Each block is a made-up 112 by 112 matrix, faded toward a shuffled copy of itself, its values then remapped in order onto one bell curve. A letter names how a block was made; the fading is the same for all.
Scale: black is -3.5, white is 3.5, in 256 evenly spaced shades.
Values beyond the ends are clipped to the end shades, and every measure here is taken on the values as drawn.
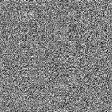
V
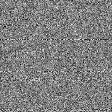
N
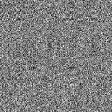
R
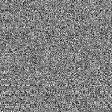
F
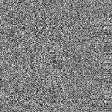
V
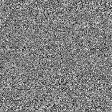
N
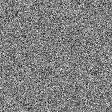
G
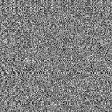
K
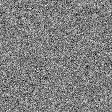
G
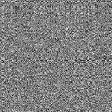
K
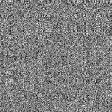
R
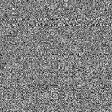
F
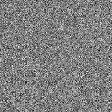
R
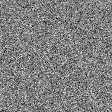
G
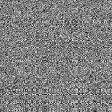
K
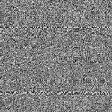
F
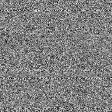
N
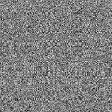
K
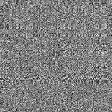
K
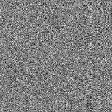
V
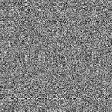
F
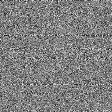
N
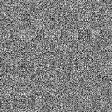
R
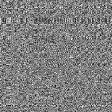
K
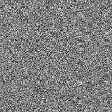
R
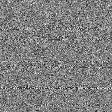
N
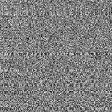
K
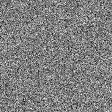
G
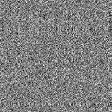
R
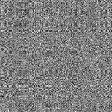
K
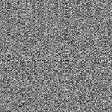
K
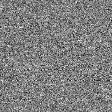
N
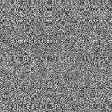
K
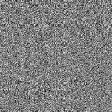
R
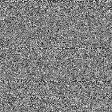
N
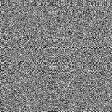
K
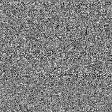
N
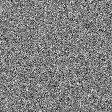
G
